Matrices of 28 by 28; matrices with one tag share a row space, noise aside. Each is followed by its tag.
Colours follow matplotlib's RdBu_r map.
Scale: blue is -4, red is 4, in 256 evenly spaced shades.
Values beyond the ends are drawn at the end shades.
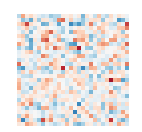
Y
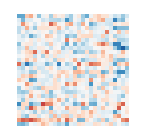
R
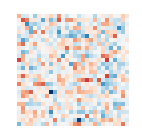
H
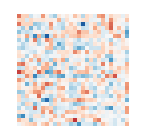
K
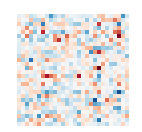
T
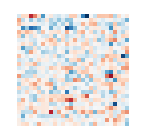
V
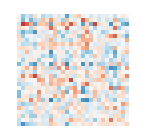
V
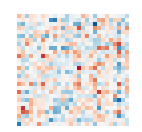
T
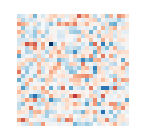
H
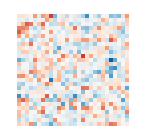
K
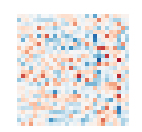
T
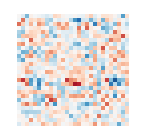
H
